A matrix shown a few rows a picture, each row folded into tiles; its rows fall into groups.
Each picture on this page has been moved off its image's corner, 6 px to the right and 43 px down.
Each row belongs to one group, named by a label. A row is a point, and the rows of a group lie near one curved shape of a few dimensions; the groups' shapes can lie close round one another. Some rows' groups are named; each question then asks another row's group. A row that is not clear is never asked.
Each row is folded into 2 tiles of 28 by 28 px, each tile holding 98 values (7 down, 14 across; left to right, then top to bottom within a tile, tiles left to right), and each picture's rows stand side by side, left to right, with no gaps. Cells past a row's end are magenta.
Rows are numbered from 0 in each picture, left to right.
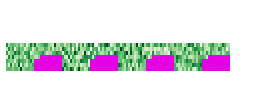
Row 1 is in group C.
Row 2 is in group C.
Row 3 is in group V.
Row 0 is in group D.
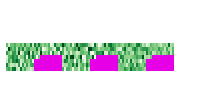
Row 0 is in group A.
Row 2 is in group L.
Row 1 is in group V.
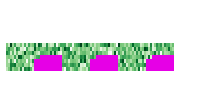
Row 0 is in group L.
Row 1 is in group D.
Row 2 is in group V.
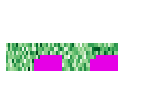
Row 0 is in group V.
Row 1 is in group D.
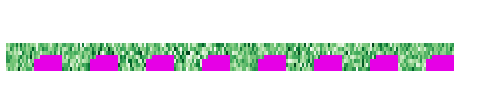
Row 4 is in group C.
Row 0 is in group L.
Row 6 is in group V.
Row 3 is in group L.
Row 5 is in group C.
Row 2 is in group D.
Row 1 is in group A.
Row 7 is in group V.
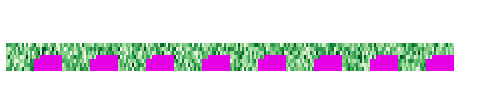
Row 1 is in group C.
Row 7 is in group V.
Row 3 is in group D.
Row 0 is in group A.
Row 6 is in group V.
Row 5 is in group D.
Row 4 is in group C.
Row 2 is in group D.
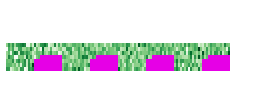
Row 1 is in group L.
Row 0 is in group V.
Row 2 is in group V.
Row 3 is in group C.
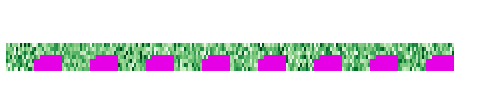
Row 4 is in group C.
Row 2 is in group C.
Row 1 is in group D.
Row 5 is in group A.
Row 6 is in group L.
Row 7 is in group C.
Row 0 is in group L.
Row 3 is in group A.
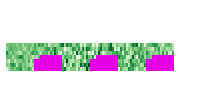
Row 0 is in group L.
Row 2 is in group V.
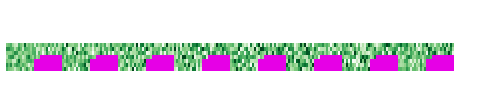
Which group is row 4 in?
C
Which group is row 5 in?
D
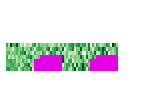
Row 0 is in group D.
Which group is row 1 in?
A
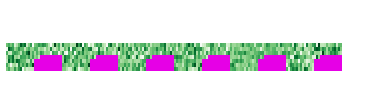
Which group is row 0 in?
D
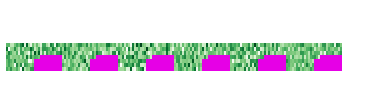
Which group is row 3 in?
V
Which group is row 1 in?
D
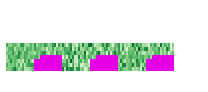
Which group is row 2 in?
V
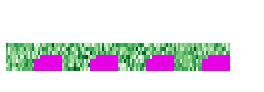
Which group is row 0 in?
A
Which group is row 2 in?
V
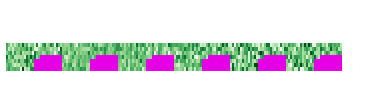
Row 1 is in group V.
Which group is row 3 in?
V
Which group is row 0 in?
C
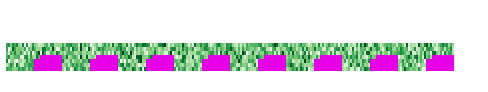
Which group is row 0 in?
A
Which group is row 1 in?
A
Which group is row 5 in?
V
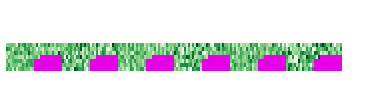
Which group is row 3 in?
L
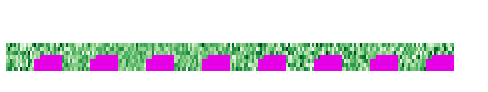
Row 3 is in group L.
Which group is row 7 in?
A
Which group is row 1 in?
D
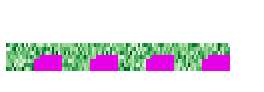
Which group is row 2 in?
C
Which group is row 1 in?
V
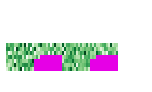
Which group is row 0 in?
C
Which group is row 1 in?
A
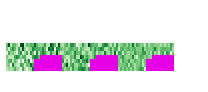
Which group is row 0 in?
D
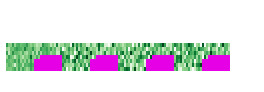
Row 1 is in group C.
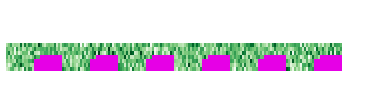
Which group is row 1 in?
A
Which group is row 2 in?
C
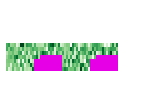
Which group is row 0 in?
D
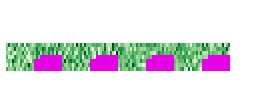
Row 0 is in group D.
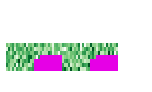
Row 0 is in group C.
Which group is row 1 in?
A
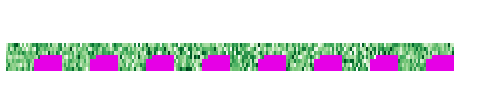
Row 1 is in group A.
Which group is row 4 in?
V
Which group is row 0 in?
V
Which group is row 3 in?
L
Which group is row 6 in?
C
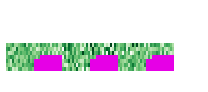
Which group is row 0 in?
C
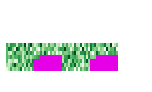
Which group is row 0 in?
C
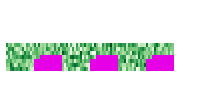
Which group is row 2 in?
V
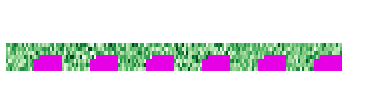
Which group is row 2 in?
D
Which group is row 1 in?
V
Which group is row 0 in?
A
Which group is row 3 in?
D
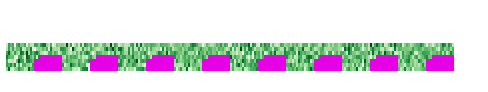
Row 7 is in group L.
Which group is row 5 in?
C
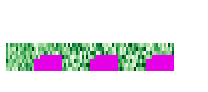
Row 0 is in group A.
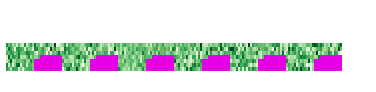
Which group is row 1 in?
V
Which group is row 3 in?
A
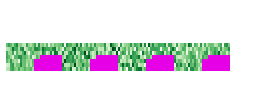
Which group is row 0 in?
C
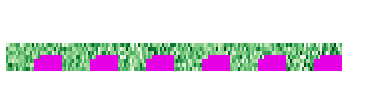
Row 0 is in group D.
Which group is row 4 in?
V
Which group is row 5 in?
A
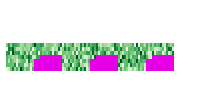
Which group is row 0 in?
V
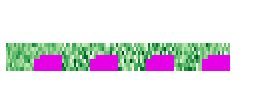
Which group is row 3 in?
V
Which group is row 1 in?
D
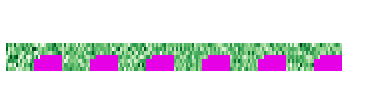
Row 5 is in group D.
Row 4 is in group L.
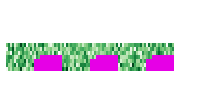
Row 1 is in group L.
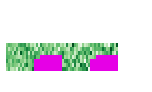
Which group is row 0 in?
C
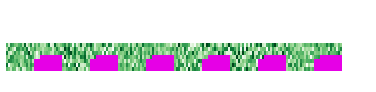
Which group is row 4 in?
C
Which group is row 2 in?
C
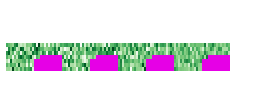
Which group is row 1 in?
D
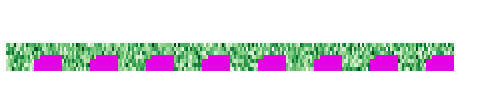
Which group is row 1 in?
D
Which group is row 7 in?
A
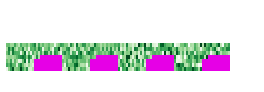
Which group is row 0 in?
V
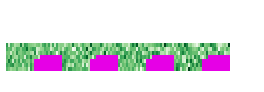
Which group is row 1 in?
C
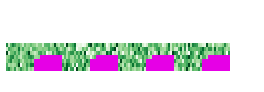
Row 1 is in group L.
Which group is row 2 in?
D
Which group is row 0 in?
A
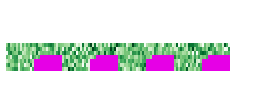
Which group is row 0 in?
L
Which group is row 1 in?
C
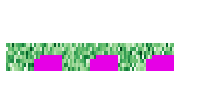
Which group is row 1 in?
C
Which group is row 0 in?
V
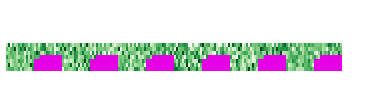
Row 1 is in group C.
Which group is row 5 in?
L
